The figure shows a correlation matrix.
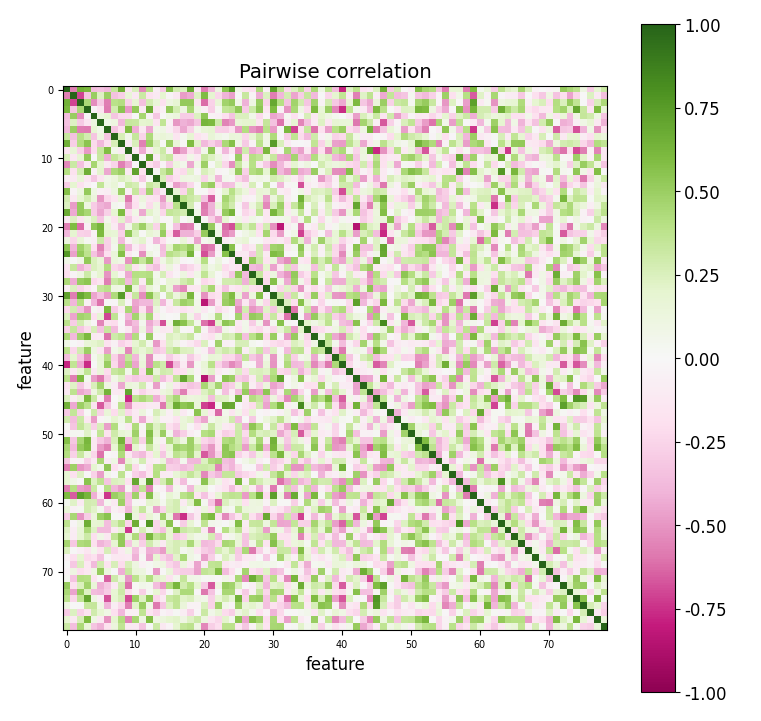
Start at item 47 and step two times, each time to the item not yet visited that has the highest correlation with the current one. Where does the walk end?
19
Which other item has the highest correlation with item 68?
42
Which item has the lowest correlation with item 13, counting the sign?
75
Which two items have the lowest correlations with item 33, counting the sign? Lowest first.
6, 32
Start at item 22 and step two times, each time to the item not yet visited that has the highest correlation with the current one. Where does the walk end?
43
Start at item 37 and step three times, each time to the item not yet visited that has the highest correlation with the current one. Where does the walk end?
74
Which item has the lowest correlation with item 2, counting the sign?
1
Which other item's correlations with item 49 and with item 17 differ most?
34
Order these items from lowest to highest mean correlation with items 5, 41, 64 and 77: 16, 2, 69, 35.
35, 69, 16, 2
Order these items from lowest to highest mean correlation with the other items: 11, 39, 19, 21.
39, 21, 11, 19
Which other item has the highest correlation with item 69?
54
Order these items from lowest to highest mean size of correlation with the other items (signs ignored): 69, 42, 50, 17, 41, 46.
69, 41, 50, 17, 42, 46
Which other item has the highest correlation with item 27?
71
